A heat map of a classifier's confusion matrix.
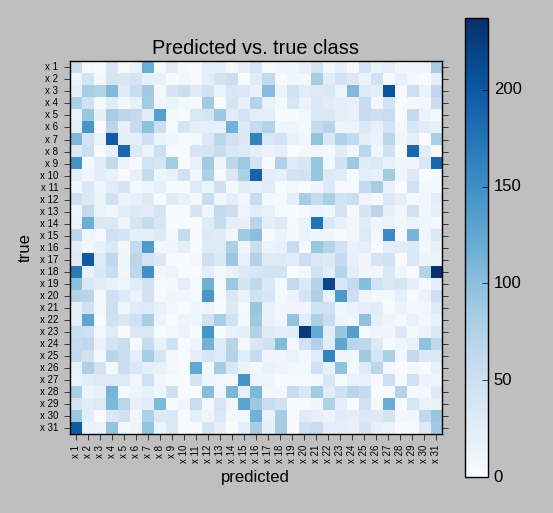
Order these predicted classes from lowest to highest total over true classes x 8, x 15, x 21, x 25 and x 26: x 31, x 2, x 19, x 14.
x 19, x 31, x 14, x 2
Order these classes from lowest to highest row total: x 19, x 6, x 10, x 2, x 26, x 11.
x 11, x 2, x 26, x 10, x 6, x 19
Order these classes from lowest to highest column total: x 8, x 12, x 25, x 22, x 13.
x 8, x 13, x 25, x 22, x 12
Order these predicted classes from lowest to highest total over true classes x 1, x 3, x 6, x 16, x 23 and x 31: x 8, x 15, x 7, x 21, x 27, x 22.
x 8, x 15, x 22, x 27, x 21, x 7
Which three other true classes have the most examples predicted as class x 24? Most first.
x 23, x 3, x 9
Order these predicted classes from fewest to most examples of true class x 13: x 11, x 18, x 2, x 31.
x 18, x 31, x 11, x 2
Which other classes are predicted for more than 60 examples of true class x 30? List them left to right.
x 1, x 7, x 16, x 18, x 31
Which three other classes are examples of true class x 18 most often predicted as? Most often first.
x 31, x 1, x 7
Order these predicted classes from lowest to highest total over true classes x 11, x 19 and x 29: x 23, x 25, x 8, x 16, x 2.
x 23, x 2, x 8, x 16, x 25
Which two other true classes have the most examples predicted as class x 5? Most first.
x 8, x 29
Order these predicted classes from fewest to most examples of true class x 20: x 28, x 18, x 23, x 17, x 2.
x 18, x 28, x 17, x 2, x 23
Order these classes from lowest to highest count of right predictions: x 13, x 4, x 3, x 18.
x 4, x 18, x 13, x 3
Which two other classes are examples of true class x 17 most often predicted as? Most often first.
x 2, x 14
